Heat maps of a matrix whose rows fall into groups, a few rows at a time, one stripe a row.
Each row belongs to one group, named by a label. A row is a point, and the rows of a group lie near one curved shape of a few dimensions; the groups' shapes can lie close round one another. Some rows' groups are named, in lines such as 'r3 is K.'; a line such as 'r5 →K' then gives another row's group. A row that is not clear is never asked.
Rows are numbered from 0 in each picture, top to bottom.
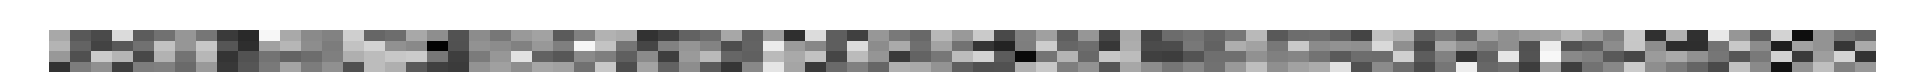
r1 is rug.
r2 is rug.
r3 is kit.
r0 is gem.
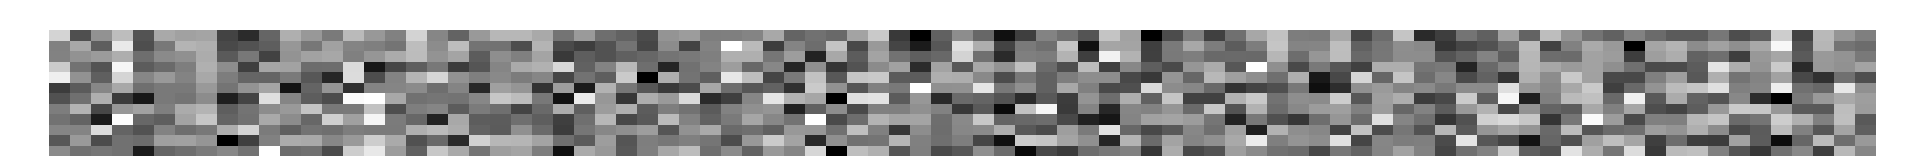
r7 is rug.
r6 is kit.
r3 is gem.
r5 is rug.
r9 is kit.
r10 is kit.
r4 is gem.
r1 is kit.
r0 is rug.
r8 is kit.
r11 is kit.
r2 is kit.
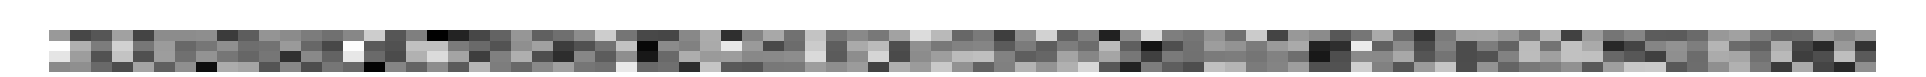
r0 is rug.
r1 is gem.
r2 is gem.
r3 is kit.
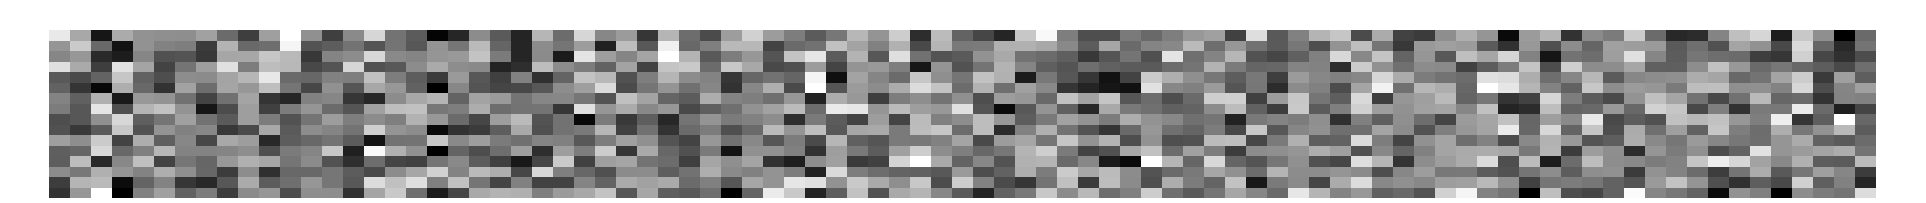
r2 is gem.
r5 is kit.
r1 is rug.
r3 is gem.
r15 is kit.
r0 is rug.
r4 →kit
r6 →kit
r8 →rug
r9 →rug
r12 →rug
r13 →kit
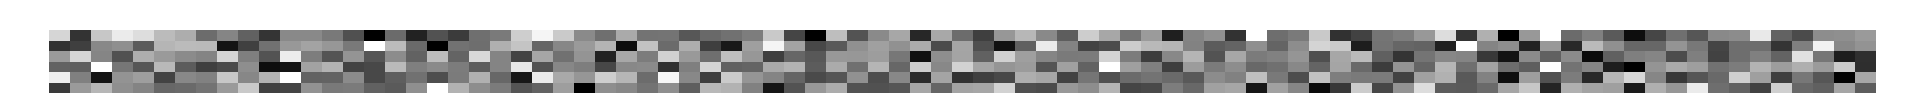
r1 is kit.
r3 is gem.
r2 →rug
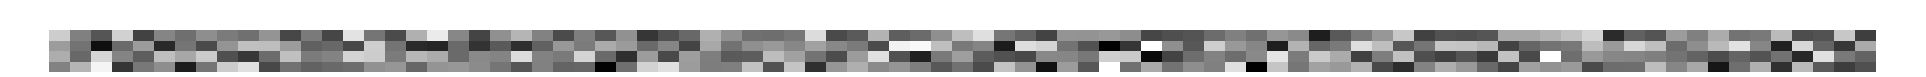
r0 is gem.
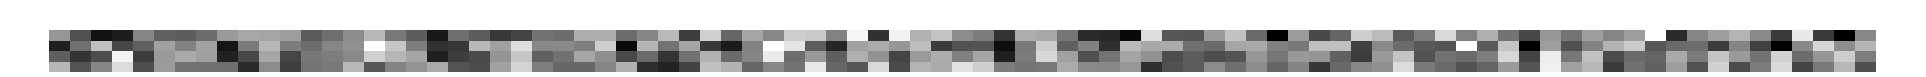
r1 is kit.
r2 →rug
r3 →gem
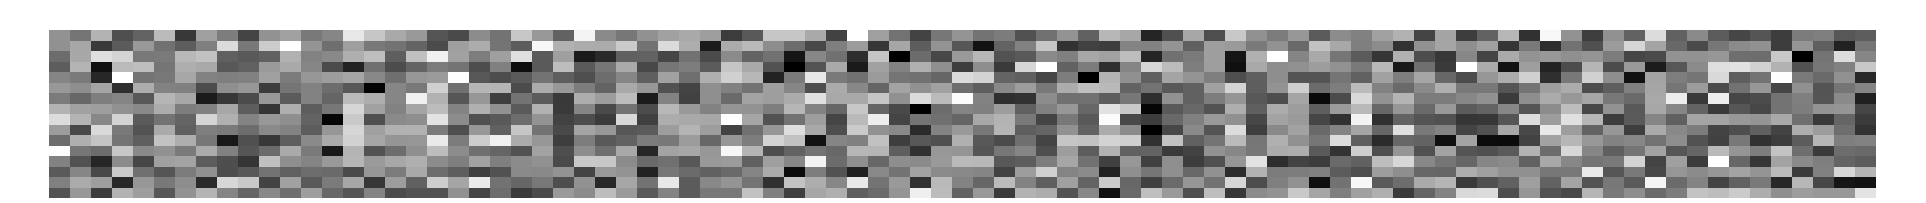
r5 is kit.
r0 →rug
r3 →rug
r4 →kit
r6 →gem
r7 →rug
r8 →gem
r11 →gem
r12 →gem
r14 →rug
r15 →rug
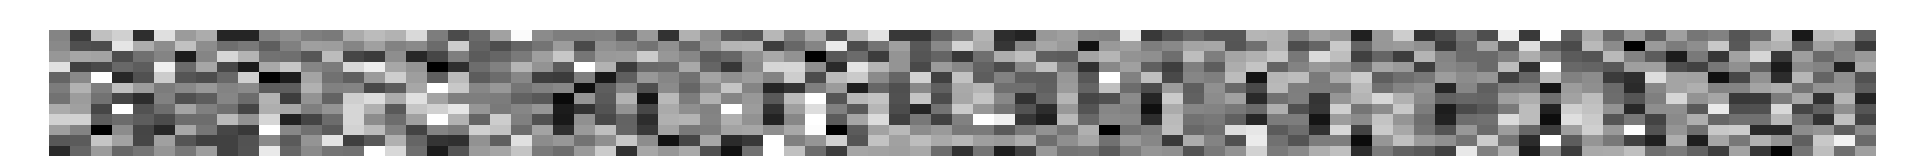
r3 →rug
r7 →kit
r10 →gem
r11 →kit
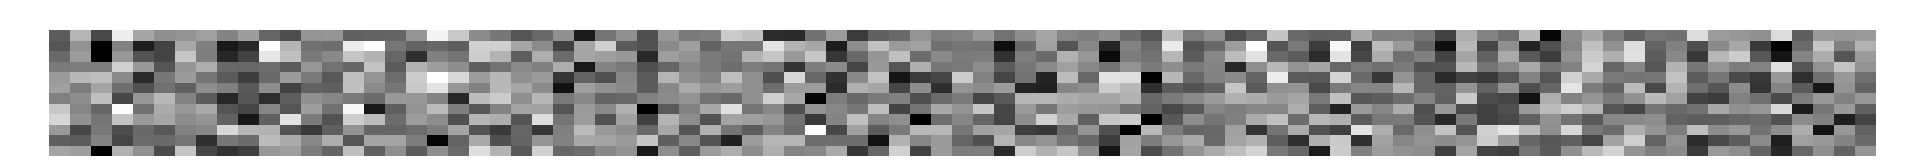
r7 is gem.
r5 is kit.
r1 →kit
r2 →kit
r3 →rug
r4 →kit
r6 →kit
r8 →rug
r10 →gem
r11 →kit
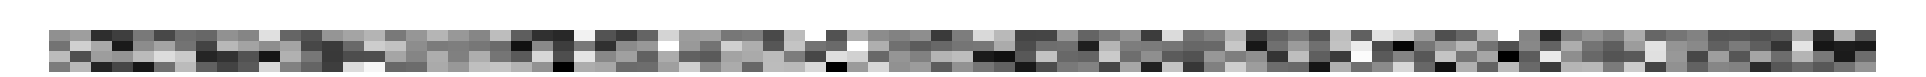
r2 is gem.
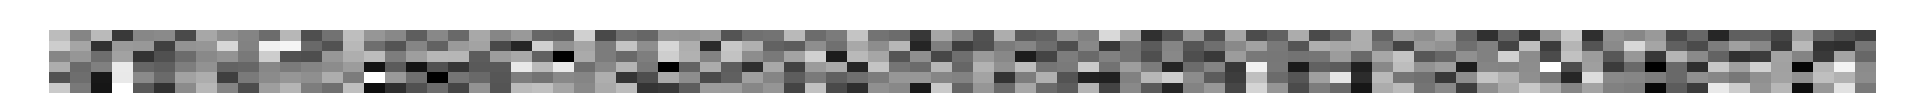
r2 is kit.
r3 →gem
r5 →gem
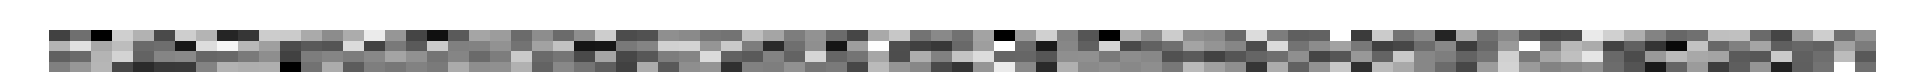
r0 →kit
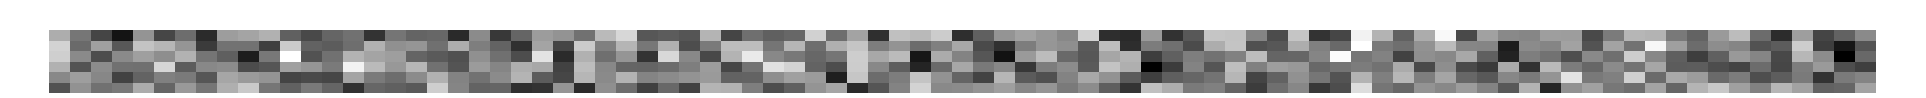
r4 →kit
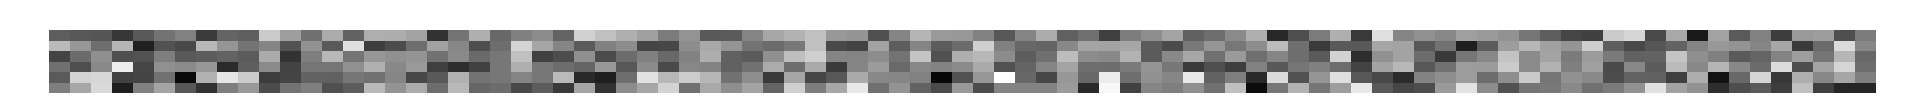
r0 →gem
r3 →rug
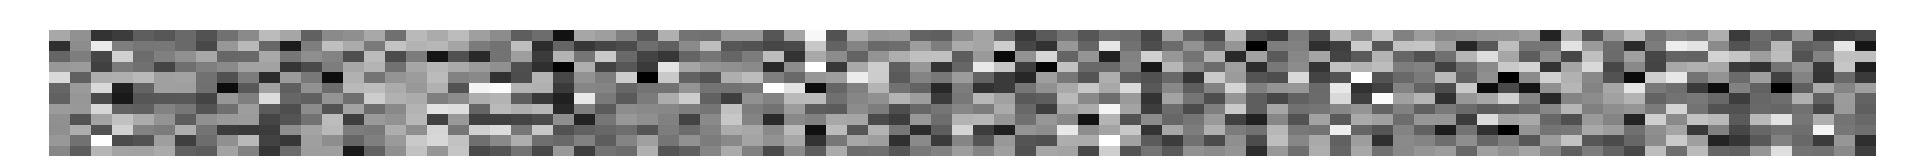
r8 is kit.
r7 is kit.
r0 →gem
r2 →rug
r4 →gem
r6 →gem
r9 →kit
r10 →kit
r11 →kit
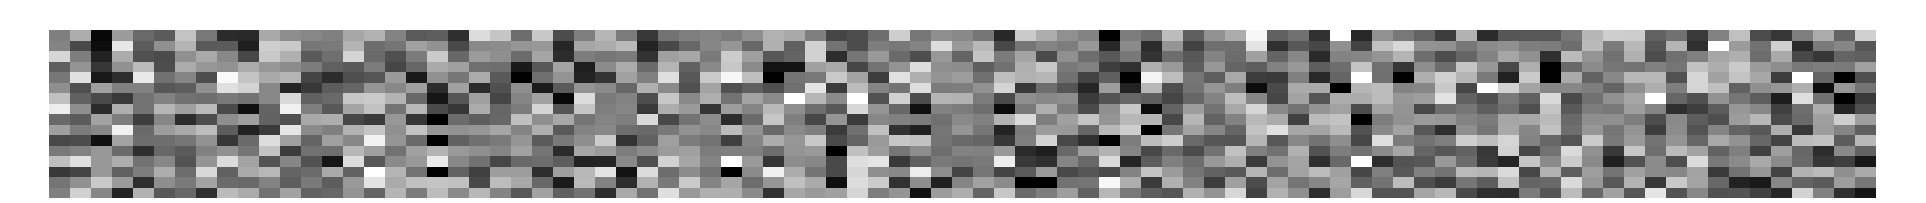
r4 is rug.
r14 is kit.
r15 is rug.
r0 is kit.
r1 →gem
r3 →rug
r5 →kit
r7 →rug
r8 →gem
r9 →rug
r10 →kit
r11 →kit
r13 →kit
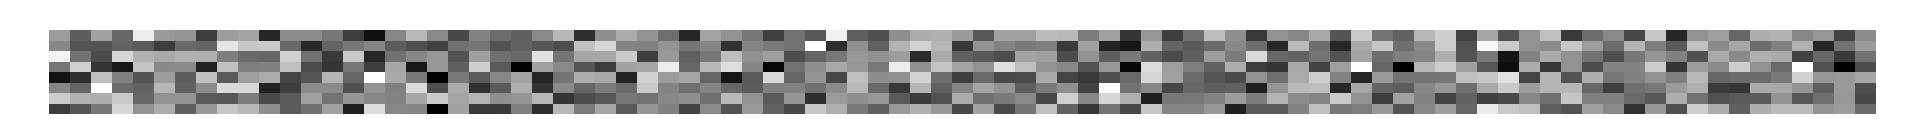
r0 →kit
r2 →gem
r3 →rug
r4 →kit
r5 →kit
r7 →kit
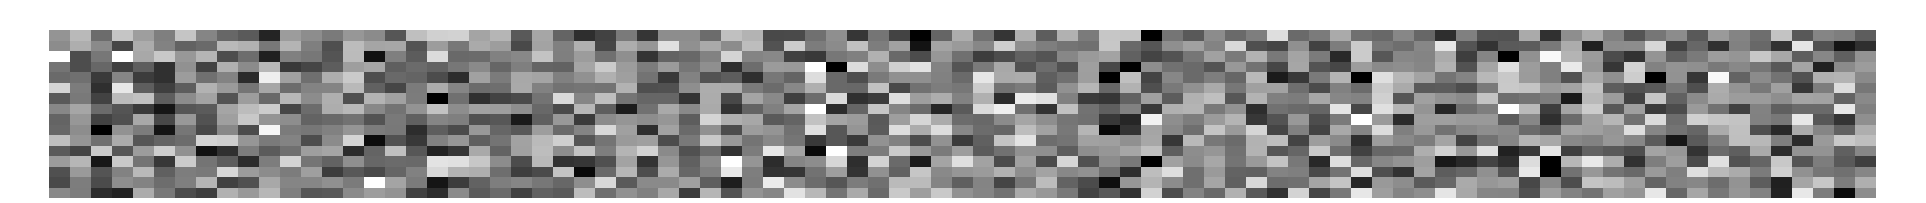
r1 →rug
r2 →gem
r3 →kit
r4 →gem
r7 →gem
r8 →rug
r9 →kit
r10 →gem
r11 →gem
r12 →kit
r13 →rug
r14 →kit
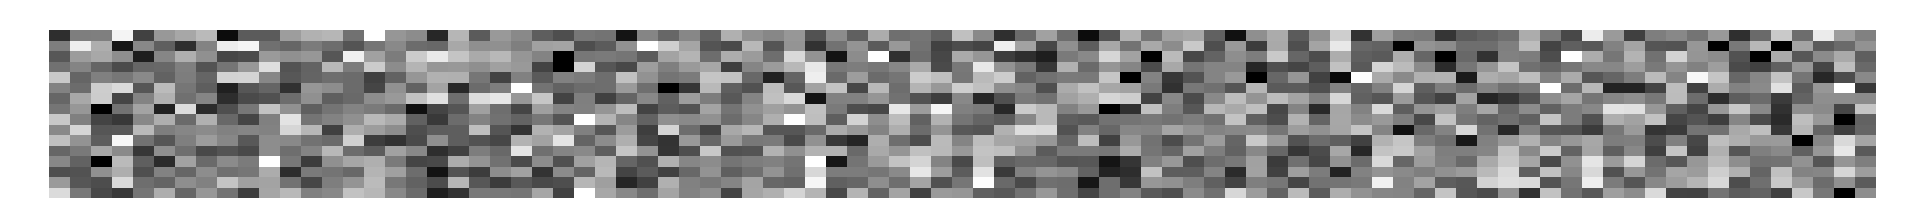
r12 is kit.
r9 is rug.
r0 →kit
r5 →gem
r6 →kit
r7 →kit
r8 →rug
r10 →gem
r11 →gem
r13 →rug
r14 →kit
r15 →rug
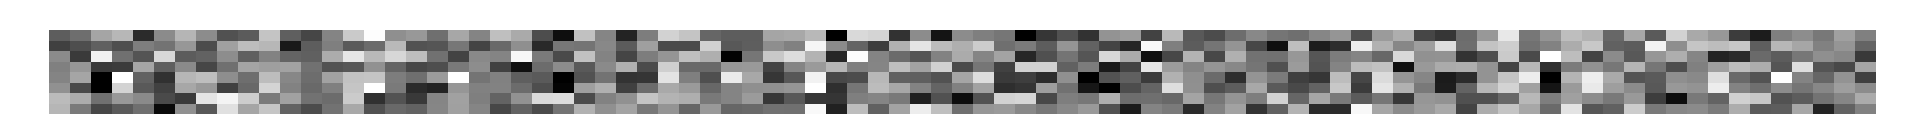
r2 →rug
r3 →rug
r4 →kit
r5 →kit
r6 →gem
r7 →kit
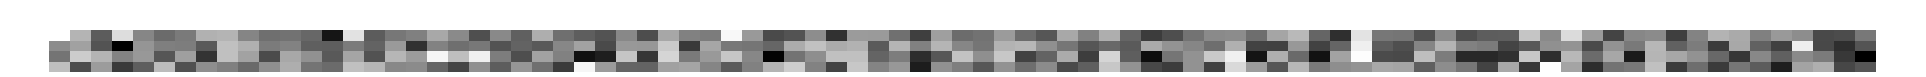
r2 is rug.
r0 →gem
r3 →rug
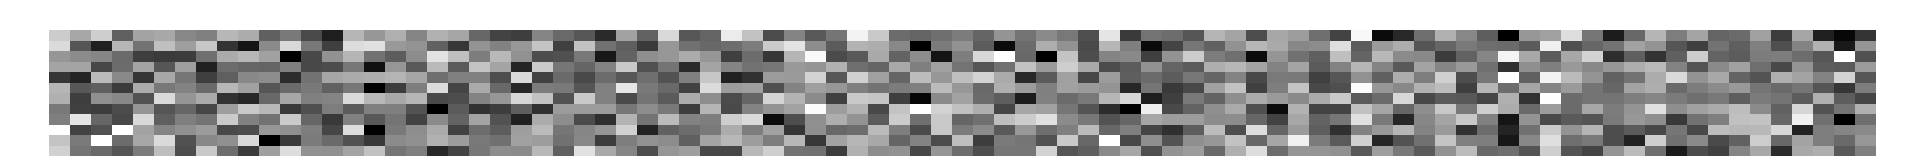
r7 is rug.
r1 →rug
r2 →gem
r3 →kit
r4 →rug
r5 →kit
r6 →rug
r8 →rug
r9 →gem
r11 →rug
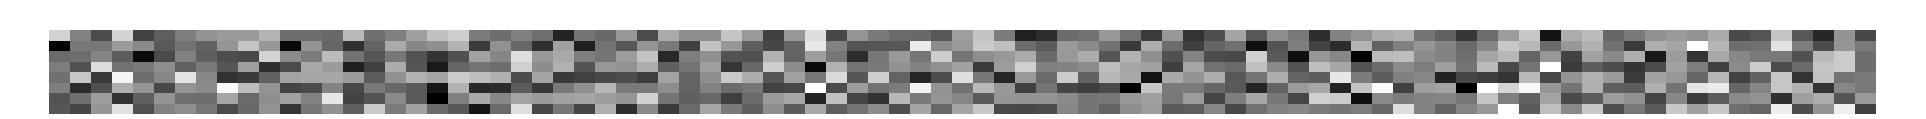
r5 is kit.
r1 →rug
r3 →gem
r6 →gem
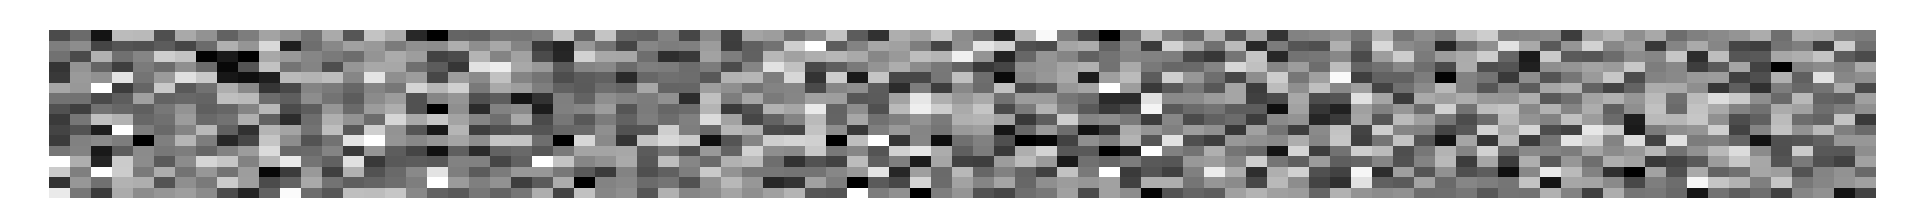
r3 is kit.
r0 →kit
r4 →kit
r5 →kit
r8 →rug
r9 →kit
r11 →rug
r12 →gem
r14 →rug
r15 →rug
